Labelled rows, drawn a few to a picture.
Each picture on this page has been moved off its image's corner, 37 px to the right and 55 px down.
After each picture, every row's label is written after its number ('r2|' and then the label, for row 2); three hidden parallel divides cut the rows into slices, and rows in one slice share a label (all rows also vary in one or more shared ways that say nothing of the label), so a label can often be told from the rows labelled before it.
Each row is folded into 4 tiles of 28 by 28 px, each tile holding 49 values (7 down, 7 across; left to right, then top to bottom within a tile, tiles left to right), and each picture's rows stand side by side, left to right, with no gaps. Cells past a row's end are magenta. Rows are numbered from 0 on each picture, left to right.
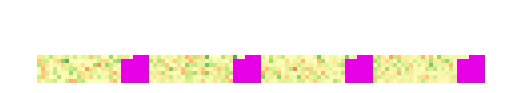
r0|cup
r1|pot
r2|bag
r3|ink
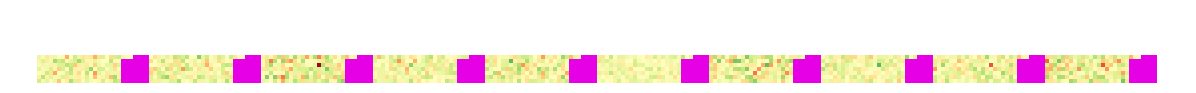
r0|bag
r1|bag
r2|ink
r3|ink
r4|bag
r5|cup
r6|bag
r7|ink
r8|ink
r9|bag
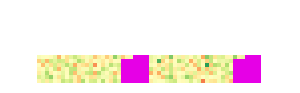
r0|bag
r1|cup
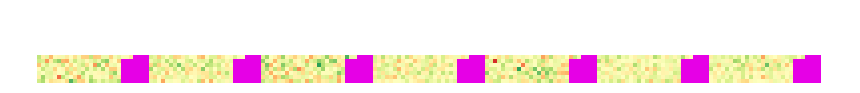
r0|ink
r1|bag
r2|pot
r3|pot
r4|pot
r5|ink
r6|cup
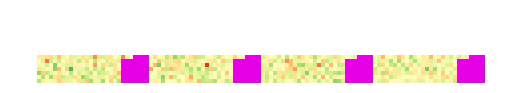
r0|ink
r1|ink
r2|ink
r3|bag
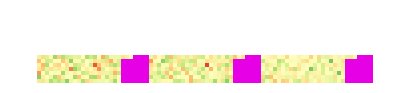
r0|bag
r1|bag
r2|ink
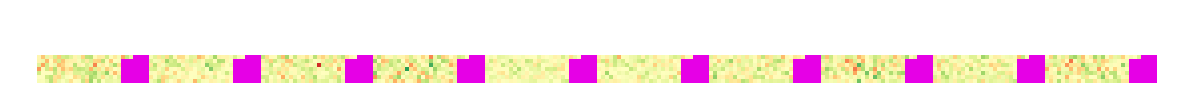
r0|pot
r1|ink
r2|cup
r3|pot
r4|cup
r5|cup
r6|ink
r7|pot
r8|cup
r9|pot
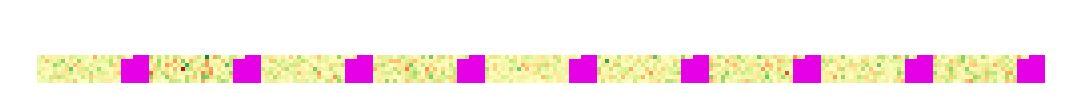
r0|ink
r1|bag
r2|bag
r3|pot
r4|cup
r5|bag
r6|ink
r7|ink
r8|pot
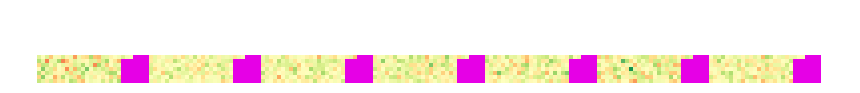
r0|pot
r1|cup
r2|ink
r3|bag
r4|pot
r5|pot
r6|cup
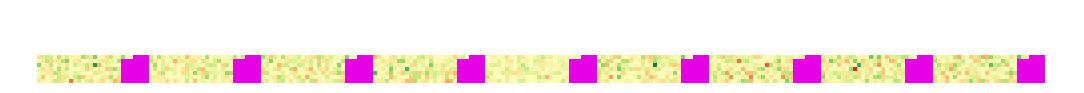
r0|ink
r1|pot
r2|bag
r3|pot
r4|ink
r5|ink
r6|bag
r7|bag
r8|ink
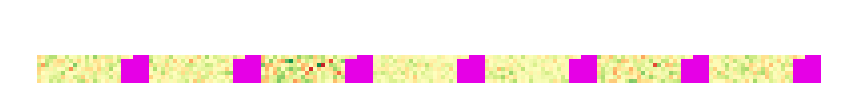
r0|cup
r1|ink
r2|bag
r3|cup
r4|cup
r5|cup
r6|bag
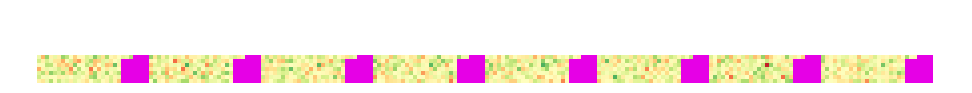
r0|pot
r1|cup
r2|cup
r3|pot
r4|pot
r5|bag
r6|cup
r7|pot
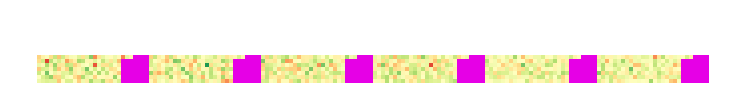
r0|ink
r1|pot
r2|pot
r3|ink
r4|pot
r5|pot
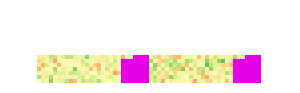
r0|ink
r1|ink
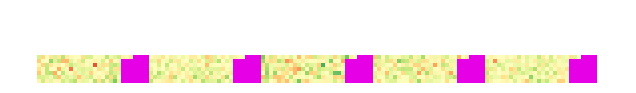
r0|bag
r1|ink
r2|pot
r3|cup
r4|pot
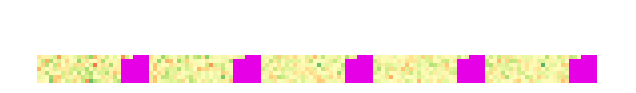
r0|ink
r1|cup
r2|cup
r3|pot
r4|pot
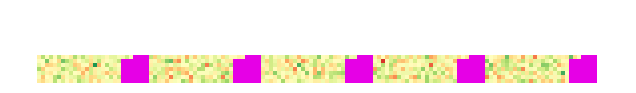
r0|bag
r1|cup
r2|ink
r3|pot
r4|pot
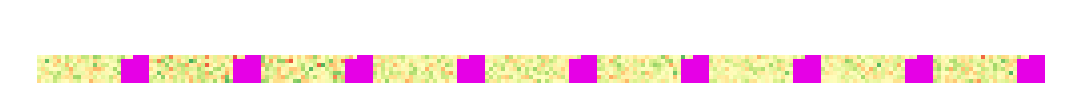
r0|cup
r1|bag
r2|ink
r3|pot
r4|pot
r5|pot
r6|ink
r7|cup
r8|ink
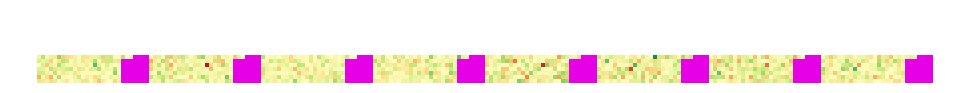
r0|ink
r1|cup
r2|bag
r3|pot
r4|bag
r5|cup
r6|cup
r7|ink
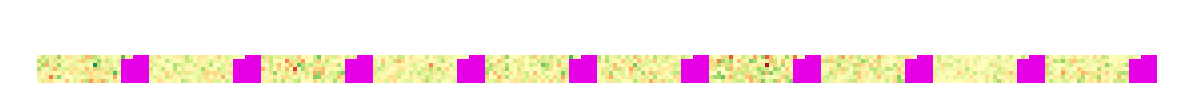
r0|cup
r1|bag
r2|ink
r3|pot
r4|pot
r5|ink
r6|cup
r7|bag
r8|ink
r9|bag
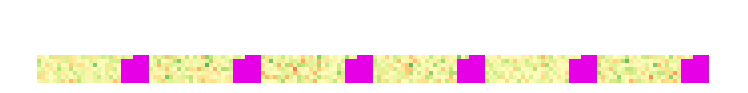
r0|pot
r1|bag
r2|cup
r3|pot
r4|ink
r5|ink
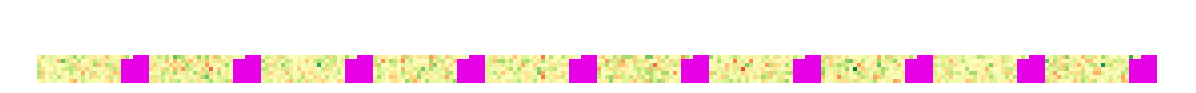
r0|cup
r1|ink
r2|ink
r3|ink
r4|bag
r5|pot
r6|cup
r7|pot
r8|pot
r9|pot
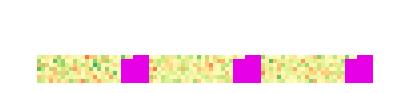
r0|cup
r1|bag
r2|bag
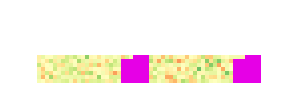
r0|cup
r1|pot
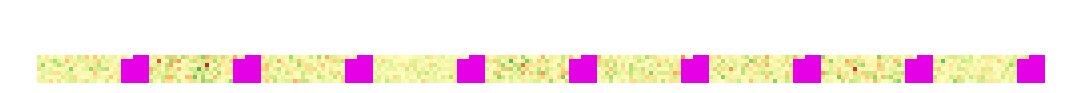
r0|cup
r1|pot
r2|ink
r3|ink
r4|bag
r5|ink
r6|bag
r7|bag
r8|bag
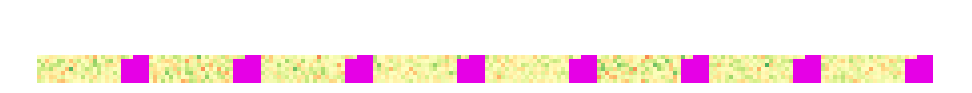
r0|pot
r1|pot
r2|ink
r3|ink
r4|ink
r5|pot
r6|cup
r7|cup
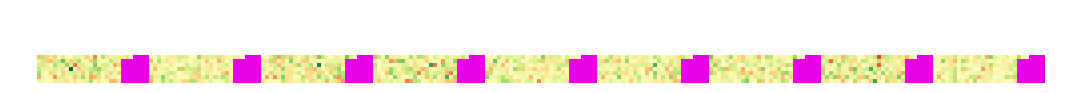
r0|pot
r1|cup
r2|pot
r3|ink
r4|bag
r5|pot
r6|bag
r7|pot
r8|cup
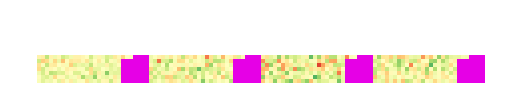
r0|pot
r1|pot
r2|bag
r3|cup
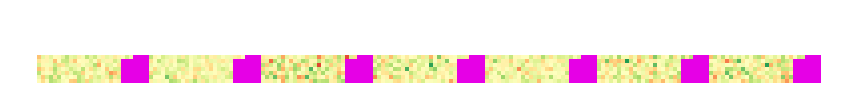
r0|pot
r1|bag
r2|ink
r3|pot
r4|bag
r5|ink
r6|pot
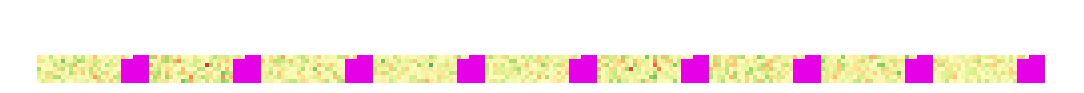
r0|bag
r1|bag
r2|bag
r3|cup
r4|cup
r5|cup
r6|pot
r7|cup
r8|ink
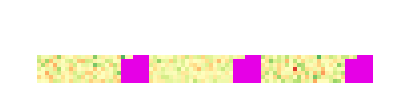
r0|ink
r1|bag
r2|bag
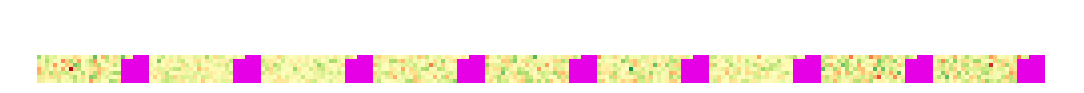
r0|cup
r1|cup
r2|pot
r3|cup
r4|pot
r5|pot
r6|cup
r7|bag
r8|cup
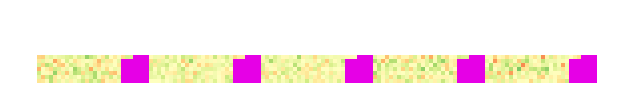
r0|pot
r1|cup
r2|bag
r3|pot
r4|ink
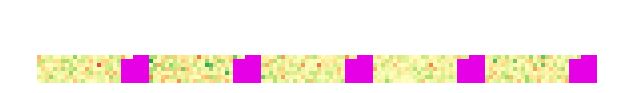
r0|bag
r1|pot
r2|cup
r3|ink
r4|cup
